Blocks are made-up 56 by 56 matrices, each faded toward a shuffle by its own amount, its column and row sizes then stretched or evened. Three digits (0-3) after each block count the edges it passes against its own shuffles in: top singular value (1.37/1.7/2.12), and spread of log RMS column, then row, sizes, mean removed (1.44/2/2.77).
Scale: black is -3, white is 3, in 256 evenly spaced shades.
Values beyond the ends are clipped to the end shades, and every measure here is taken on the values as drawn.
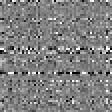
3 1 3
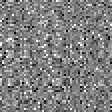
3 0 1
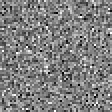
0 0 0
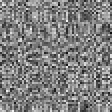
3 2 0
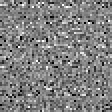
1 0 2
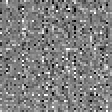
1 3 2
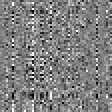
3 3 0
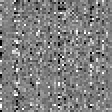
1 3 1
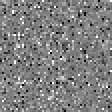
1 1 0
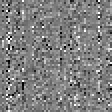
1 3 1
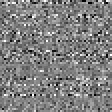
0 0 3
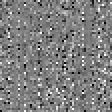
0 3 1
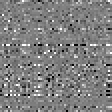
3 1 3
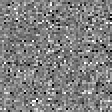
1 1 2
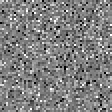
1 0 0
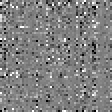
2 3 2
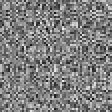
3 1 0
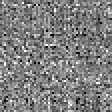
2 1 1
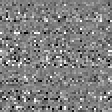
0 1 3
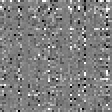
2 3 2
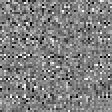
2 1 2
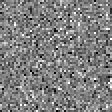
0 1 0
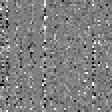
1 3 0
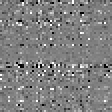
2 2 3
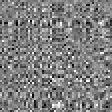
3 1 2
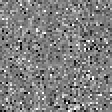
0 1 1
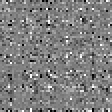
1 2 3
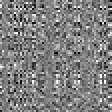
3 3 1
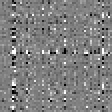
3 3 2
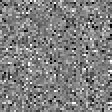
1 2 0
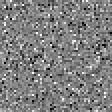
0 0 0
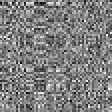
3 0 2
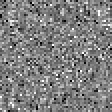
1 0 0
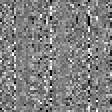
2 3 0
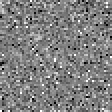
1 1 0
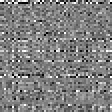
3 0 3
